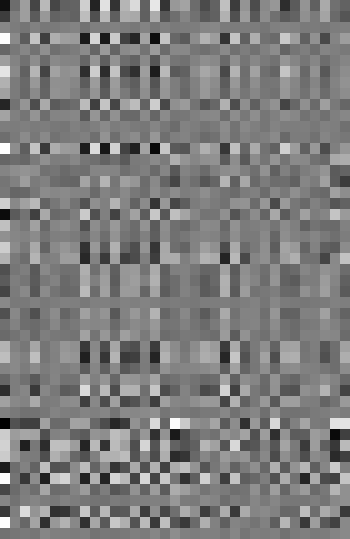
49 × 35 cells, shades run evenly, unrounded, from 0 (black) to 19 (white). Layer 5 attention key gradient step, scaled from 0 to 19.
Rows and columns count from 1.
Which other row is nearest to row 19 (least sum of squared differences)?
21
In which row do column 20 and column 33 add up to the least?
44
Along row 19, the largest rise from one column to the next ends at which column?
17
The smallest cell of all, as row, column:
39, 1
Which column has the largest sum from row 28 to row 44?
24
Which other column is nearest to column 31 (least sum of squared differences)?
19
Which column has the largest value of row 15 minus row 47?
35
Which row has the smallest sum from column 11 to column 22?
14
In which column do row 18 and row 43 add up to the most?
34
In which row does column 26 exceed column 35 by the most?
47
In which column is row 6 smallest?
16
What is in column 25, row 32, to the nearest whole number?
7
